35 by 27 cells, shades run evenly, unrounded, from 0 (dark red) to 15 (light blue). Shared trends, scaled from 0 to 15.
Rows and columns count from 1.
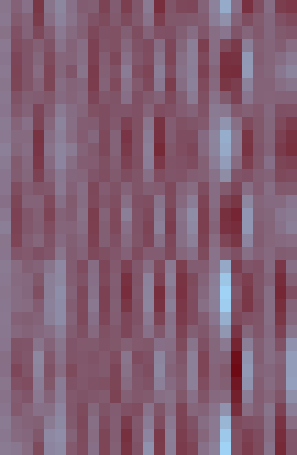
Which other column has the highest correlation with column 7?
22
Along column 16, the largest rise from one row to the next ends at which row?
21
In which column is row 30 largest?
27
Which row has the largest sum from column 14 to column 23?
35
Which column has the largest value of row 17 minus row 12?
23
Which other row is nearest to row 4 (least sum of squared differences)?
19
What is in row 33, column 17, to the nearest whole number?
4
